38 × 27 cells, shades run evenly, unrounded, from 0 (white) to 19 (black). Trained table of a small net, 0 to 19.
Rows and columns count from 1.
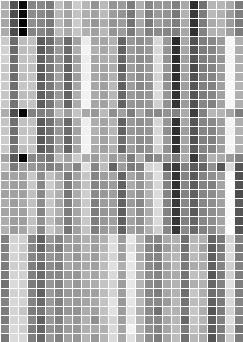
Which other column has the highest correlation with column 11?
27
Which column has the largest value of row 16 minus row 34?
20
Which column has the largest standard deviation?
3
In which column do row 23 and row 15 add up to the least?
26
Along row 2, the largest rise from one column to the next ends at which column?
22
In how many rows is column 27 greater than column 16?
26
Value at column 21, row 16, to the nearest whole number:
7
